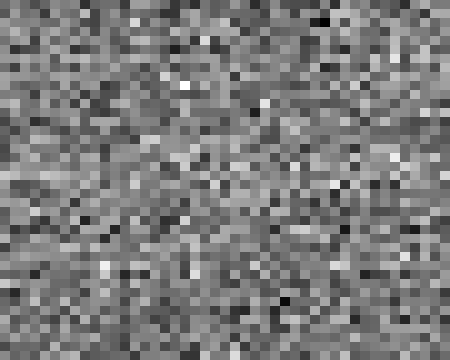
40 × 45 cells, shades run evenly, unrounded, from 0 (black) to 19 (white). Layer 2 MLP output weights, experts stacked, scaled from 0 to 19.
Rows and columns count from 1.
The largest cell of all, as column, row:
19, 10
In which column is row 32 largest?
1
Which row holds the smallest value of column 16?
36
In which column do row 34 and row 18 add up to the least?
29
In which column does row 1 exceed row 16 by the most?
14
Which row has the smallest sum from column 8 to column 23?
6
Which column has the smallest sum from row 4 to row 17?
31
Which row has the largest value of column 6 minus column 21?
21
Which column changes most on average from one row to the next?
35
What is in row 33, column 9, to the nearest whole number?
5
